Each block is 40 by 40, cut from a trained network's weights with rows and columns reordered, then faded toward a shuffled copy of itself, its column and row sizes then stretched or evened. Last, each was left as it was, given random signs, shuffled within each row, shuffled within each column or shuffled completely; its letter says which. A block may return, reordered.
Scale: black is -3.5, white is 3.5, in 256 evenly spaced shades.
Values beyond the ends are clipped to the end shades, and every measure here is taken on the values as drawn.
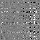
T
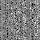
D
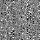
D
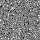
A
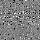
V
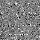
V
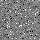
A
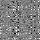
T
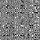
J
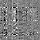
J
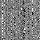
D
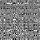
J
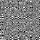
J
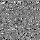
V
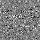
V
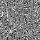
D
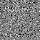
V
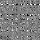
T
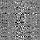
J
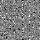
D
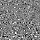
V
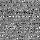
V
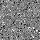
A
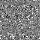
V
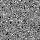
A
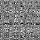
J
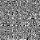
T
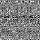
J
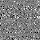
V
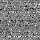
V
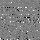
V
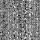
D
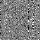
D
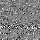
V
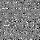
V
